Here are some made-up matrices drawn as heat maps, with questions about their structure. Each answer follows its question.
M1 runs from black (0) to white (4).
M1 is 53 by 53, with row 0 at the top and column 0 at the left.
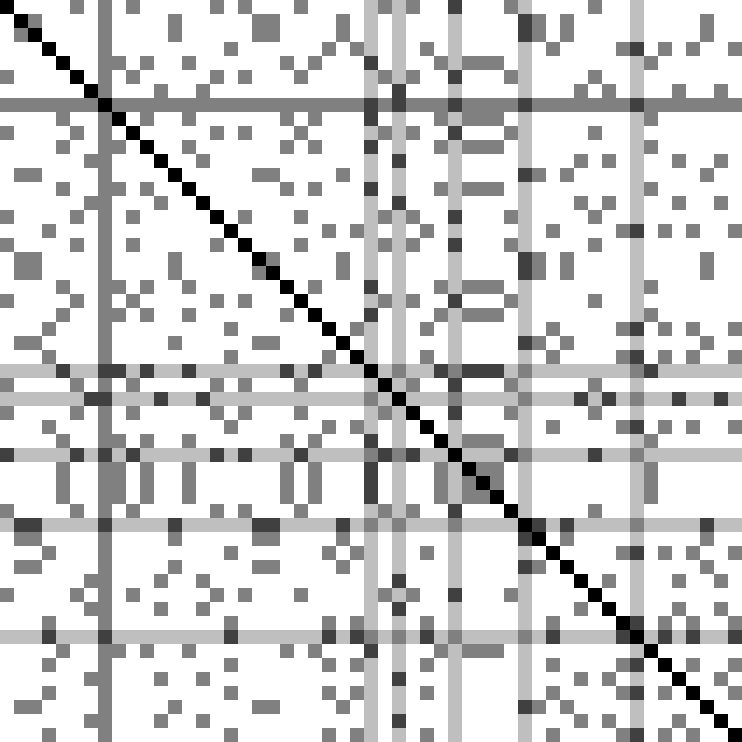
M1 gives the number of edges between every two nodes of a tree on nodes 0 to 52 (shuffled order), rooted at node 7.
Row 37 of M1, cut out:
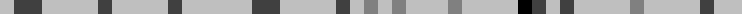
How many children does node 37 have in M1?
9
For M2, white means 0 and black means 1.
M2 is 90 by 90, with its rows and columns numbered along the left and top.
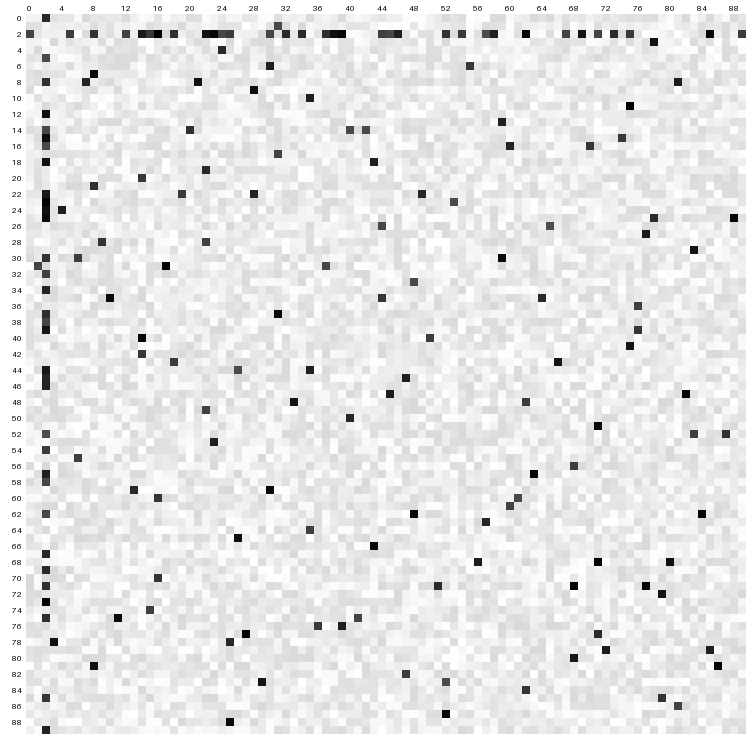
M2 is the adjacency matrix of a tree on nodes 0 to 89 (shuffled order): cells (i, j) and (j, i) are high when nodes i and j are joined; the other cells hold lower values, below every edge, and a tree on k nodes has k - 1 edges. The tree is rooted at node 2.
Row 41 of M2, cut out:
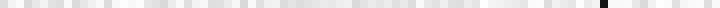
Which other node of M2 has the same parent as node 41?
11
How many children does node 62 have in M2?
2
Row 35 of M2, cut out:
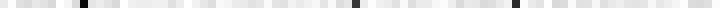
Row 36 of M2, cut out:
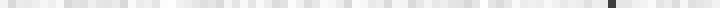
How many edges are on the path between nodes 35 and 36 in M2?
5
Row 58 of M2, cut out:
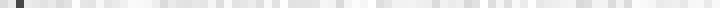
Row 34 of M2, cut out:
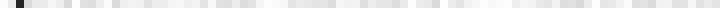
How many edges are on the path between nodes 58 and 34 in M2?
2
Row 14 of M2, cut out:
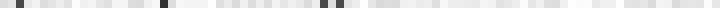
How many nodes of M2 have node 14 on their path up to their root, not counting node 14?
4
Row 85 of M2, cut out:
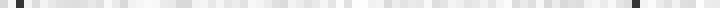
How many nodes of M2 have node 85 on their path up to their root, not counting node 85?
2
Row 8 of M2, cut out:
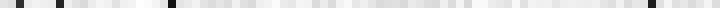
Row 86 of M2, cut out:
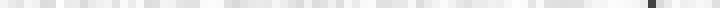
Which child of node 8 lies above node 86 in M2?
81
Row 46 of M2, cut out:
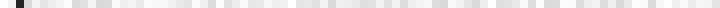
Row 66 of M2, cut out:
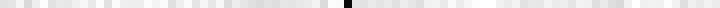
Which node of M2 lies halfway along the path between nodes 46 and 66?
18
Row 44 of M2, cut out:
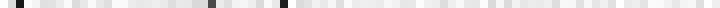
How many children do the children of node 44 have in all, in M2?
3
